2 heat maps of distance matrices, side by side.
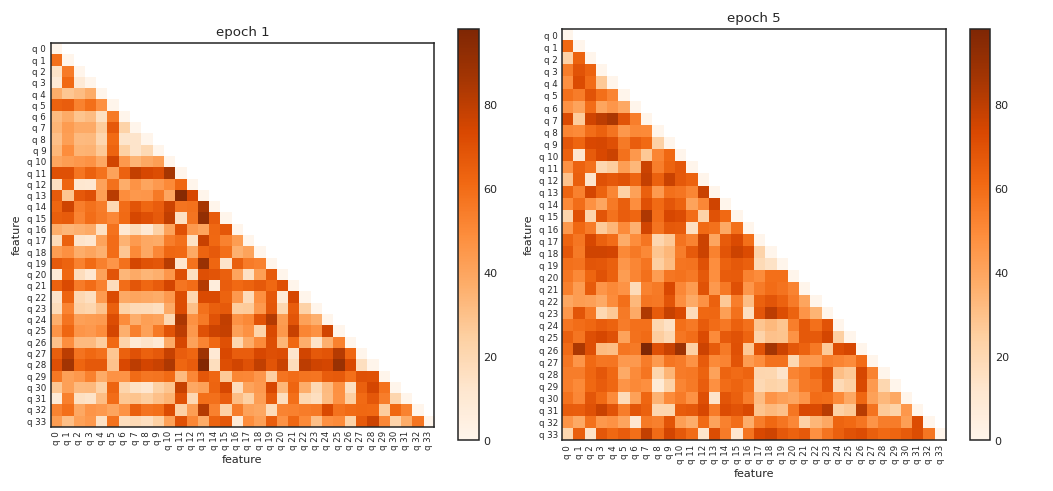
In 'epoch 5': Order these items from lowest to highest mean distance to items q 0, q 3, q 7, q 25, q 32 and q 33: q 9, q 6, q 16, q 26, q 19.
q 6, q 16, q 19, q 9, q 26
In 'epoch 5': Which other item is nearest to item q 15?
q 33
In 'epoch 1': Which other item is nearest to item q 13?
q 1
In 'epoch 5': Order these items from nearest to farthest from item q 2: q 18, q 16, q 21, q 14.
q 14, q 16, q 21, q 18
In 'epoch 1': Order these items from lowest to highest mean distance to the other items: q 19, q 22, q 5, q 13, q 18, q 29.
q 22, q 18, q 29, q 5, q 19, q 13
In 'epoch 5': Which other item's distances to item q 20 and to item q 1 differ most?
q 10
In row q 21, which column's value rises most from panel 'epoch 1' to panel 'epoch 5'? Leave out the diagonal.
q 14
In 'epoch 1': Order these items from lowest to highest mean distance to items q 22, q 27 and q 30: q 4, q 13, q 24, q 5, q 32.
q 4, q 24, q 5, q 32, q 13
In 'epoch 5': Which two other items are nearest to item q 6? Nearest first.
q 32, q 21
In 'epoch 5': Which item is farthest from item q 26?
q 7
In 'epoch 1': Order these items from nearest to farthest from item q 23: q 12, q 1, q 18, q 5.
q 12, q 18, q 1, q 5
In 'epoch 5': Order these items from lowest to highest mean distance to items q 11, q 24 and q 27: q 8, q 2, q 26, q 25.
q 8, q 25, q 26, q 2
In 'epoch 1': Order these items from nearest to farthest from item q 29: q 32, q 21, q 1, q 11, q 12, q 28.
q 32, q 11, q 1, q 12, q 21, q 28
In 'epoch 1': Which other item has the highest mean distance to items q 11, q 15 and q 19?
q 13
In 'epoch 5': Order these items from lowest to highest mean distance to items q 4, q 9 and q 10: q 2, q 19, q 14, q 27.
q 19, q 27, q 14, q 2
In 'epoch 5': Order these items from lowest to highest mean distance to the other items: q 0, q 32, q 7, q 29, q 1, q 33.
q 29, q 32, q 0, q 1, q 33, q 7
